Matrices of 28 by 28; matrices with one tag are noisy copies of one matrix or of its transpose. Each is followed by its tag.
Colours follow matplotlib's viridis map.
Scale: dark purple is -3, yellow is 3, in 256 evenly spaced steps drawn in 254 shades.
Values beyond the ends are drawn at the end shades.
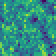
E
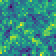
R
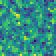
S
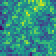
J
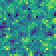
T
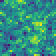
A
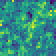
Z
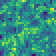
Z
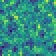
S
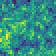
J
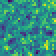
T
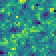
Z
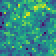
J
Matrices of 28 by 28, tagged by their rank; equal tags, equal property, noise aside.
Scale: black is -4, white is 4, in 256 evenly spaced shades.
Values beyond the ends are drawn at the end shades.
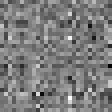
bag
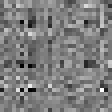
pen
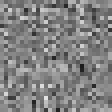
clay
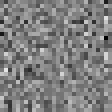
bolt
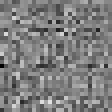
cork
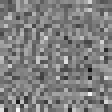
bolt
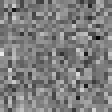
clay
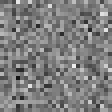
clay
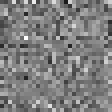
bolt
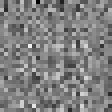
bolt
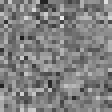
clay
